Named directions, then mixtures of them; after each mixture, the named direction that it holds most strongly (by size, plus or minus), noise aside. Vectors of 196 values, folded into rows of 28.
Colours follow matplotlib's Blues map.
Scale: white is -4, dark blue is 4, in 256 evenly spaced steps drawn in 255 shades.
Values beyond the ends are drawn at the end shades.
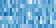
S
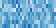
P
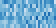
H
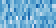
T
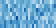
T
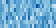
T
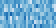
T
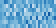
H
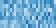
H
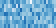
P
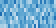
H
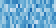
P
